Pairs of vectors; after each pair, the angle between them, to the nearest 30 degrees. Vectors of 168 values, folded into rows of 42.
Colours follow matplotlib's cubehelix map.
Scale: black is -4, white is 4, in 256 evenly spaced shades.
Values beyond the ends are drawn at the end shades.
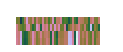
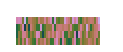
120 degrees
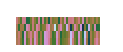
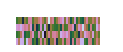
120 degrees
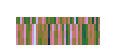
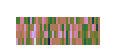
30 degrees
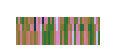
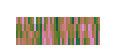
150 degrees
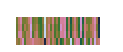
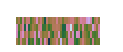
120 degrees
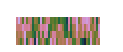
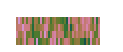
30 degrees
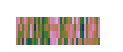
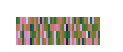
90 degrees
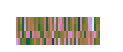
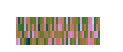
30 degrees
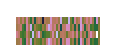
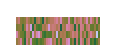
30 degrees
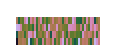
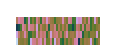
150 degrees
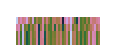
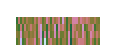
120 degrees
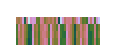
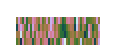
90 degrees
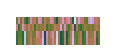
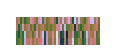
30 degrees
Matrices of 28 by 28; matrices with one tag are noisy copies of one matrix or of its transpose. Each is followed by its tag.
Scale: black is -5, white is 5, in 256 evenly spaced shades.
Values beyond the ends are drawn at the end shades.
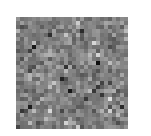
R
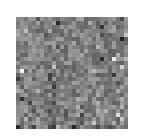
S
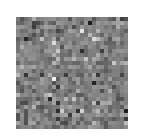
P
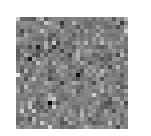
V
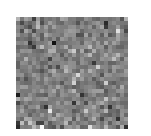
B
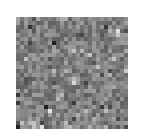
B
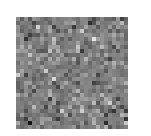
P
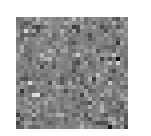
P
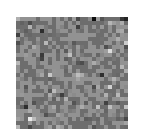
B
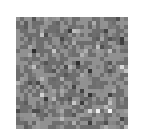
R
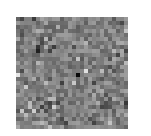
V
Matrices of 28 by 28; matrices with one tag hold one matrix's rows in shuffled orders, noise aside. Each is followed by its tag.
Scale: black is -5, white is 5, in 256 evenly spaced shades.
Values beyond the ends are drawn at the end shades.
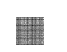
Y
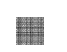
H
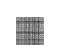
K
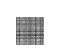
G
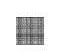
H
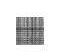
Y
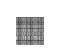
H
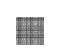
H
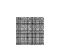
Y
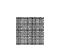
Y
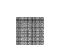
Y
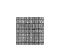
K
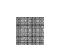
Y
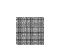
H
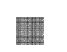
Y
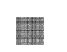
Y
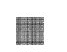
Y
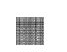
G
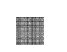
Y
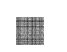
Y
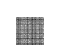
Y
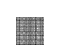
G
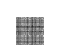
Y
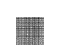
K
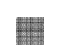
H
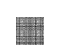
G
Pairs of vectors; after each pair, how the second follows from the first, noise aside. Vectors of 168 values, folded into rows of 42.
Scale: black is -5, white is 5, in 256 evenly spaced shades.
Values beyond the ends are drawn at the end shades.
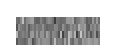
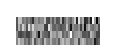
wrapped around, negated, scaled up.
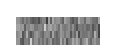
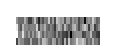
reversed, negated, scaled up.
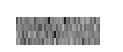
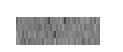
shrunk.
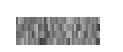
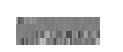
negated, partly zeroed.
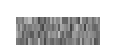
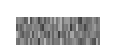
sign-scrambled.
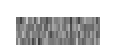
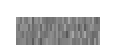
wrapped around, shrunk.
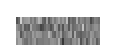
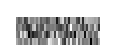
wrapped around, negated, scaled up.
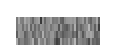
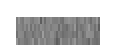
shrunk.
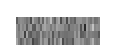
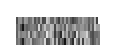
wrapped around, negated, scaled up.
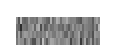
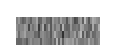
wrapped around.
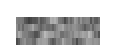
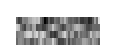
wrapped around, negated, scaled up.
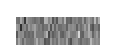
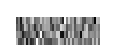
wrapped around, negated, scaled up.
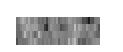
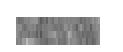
reversed, negated, shrunk.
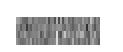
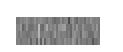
wrapped around, shrunk.
